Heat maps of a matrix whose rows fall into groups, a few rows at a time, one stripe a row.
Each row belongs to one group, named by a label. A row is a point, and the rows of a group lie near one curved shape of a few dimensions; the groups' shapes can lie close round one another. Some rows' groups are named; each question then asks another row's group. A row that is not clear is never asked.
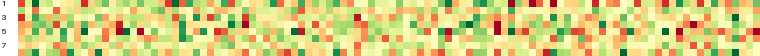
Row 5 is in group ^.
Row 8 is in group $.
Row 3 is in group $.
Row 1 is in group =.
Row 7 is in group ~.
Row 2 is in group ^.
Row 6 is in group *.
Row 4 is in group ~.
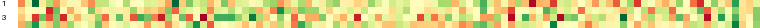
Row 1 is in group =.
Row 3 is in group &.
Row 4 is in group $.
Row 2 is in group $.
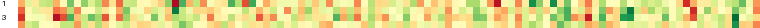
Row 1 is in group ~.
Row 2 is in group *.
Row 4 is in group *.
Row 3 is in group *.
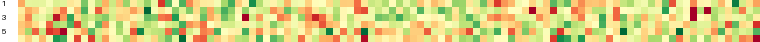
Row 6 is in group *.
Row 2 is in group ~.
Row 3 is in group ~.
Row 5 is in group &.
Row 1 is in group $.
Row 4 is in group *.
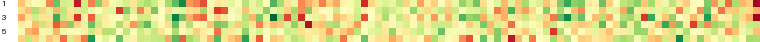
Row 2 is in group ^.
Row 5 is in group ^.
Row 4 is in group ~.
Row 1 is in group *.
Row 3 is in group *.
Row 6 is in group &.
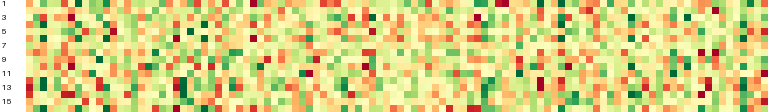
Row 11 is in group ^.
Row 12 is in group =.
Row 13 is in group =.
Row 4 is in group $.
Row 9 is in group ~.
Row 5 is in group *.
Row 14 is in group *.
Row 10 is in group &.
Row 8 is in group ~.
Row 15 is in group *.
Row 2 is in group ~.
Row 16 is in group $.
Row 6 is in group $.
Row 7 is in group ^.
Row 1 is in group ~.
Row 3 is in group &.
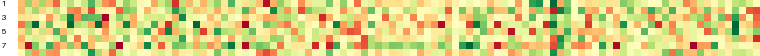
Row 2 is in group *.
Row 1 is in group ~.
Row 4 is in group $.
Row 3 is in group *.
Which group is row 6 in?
*
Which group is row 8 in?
~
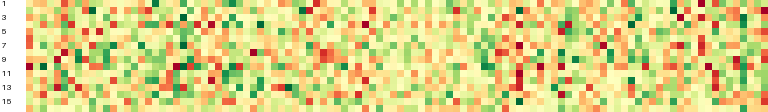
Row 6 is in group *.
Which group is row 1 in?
~
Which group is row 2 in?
^
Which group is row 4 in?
&
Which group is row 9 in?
*
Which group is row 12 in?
&
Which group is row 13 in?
$
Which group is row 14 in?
^
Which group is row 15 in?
^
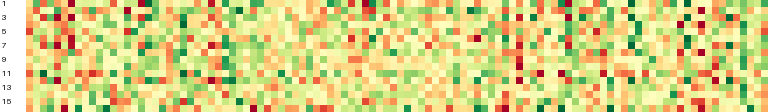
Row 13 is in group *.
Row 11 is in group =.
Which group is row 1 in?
&
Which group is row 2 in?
~
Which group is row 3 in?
&
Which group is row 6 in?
&
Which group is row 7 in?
&
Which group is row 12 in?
&
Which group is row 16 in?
~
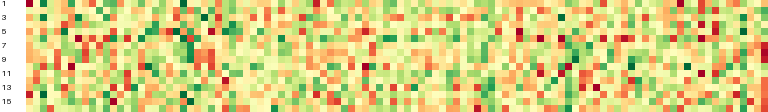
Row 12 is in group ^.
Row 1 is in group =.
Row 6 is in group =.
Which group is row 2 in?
~
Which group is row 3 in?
$
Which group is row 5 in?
&
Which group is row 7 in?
*
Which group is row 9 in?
*
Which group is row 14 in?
=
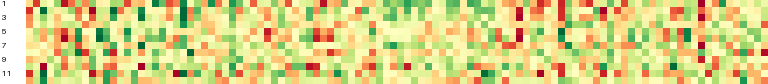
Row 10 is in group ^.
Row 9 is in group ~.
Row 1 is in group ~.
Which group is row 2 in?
=
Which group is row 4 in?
*
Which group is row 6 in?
~
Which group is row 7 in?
=
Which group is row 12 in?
$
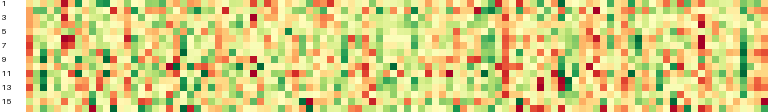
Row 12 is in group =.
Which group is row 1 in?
~
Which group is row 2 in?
*
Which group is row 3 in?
~
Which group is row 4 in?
~
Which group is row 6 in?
*
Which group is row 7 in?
*
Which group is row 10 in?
$
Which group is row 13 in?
=
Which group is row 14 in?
$
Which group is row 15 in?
^
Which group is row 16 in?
=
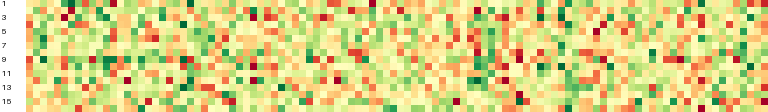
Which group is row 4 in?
=
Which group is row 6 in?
$
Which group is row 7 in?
$
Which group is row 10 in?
~
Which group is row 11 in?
*
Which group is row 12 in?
~
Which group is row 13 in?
*
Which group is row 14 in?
&
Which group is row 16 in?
=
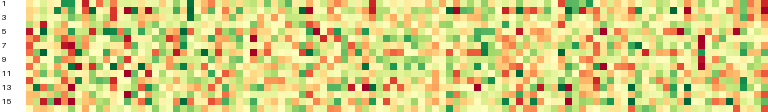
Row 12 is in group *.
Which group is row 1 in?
*
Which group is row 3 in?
*
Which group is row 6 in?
~
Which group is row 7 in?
*
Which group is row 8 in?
$
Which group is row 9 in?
~
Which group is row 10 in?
=
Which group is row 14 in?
^
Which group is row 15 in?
&
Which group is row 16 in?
^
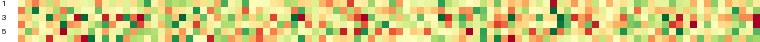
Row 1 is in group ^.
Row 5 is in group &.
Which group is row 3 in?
^
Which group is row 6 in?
&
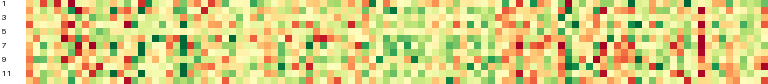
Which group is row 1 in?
&
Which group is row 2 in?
=
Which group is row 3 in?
~
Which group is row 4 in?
*
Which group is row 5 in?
~
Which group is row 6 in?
~
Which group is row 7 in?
=
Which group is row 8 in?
=
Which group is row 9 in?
*
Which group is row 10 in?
*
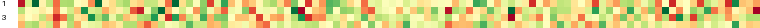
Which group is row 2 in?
^
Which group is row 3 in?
~
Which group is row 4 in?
*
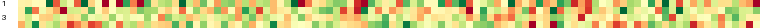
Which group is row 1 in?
^
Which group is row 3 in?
$
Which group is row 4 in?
=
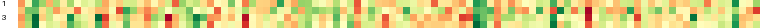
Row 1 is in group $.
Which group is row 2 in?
*
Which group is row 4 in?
$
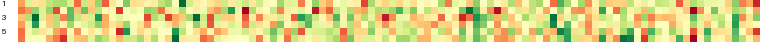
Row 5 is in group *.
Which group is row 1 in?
*
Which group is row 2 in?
~
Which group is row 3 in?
$
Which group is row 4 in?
$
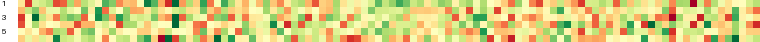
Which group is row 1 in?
~
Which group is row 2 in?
$
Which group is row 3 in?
=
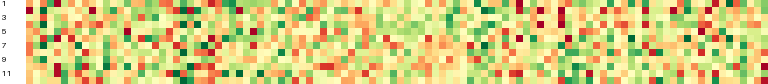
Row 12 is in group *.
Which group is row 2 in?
=
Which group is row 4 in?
=
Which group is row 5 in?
~
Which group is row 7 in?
$
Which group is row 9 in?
$
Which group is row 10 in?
*
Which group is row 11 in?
$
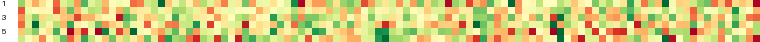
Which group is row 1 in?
^
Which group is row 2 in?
*
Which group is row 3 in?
*
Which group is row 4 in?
$
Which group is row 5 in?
=
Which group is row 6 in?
$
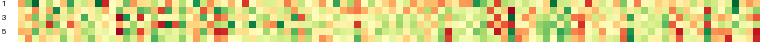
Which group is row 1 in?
$
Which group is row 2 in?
&
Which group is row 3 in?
^
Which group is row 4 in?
$
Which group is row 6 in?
^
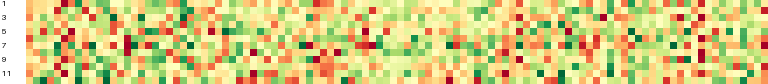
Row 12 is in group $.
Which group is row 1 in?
~
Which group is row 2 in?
*
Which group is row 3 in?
=
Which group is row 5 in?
&
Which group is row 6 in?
*
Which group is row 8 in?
~
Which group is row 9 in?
~
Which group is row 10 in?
*
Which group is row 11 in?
~
